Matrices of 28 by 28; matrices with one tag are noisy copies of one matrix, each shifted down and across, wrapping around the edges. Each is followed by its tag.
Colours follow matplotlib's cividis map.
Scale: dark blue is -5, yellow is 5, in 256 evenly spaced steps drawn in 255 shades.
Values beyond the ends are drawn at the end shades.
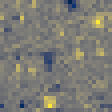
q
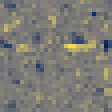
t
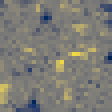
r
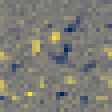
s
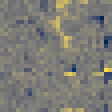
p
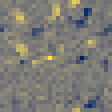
s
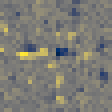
t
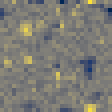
q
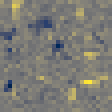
r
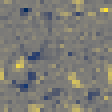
s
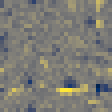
t
